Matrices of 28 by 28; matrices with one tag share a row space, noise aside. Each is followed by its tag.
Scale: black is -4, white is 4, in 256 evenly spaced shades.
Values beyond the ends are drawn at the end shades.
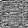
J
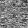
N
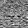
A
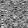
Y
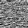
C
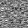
Y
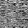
N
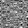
J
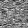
C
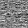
N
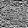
J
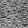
N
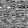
C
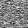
C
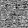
N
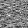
C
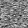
Y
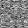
Y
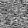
Y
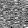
A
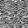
Y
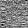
N
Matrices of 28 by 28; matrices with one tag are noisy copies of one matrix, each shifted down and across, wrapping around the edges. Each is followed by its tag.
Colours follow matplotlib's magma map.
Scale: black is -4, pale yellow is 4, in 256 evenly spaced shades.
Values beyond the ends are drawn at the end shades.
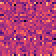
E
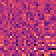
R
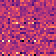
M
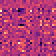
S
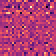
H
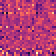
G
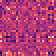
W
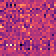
W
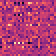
W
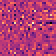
R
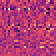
E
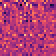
G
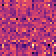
G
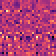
G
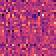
G
